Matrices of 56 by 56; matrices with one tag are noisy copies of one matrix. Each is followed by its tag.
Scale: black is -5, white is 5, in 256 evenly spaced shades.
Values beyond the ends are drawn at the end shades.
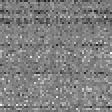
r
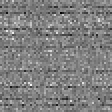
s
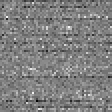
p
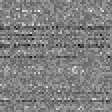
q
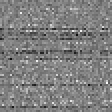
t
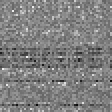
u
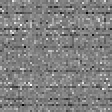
s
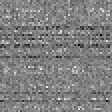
q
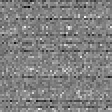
p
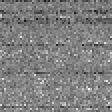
r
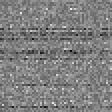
t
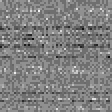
q
